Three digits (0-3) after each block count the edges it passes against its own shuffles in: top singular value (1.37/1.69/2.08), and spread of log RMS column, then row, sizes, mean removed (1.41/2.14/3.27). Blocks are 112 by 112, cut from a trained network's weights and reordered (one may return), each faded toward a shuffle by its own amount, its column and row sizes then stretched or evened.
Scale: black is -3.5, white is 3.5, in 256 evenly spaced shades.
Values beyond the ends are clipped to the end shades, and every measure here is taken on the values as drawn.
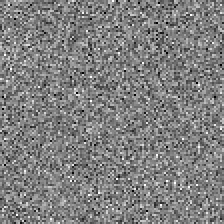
1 1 0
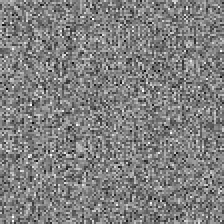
2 0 0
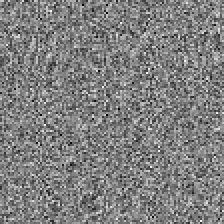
3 1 0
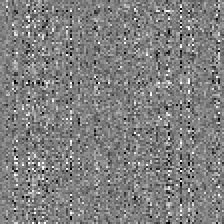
3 3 1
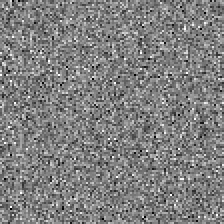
0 0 0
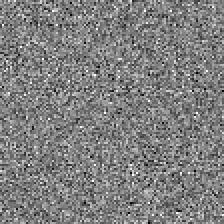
1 0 1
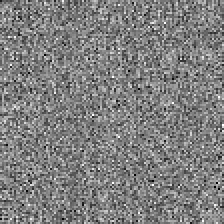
2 1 0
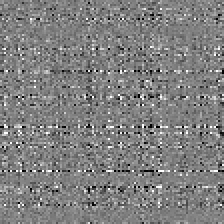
3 2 3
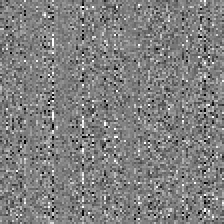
1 3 1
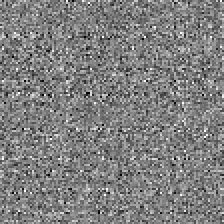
2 1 2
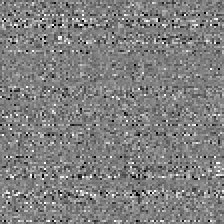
0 1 3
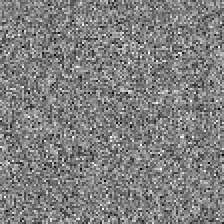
0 0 1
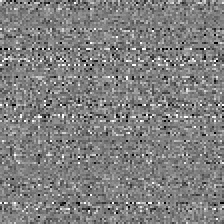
0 1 3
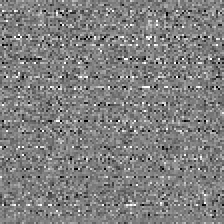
0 1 3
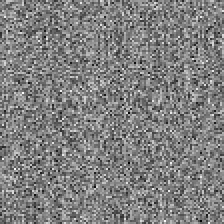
3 0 0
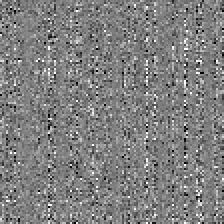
1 3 1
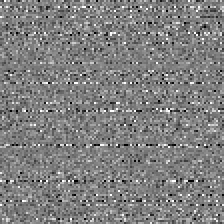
2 0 3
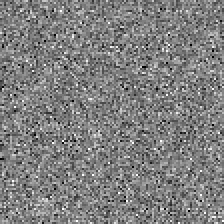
0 0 1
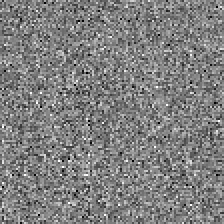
1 1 1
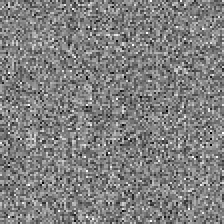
2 1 1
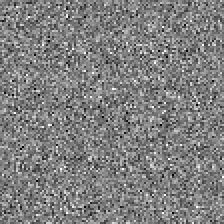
1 1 1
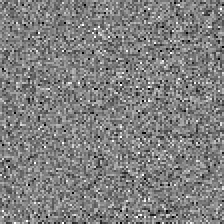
1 1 1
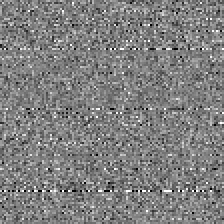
2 0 3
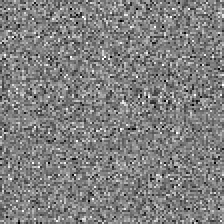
0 0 2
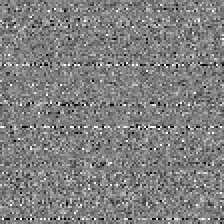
2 0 3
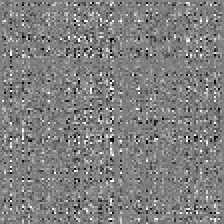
1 3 3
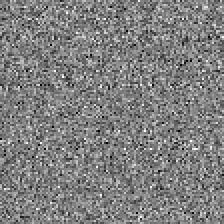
1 0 2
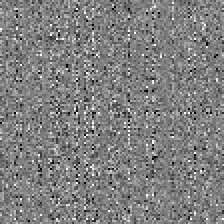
2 3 1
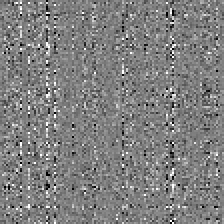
1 3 2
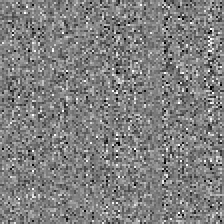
0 3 1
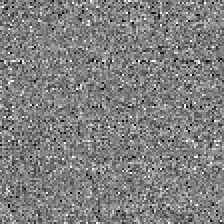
1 1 2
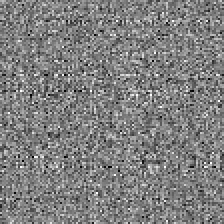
2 0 2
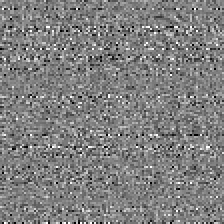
1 1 3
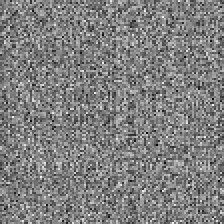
3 0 0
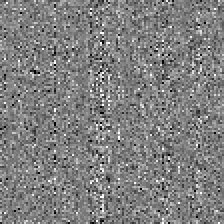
0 3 1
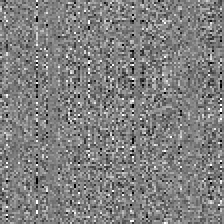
3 3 0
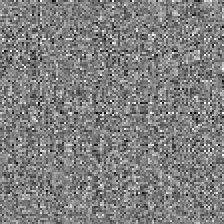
3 1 2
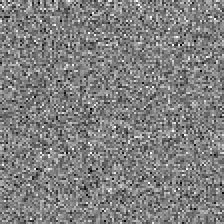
1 0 1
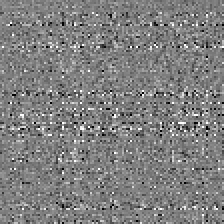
1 2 3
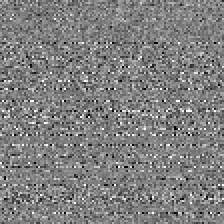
0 0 3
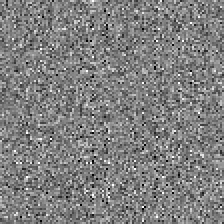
0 2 1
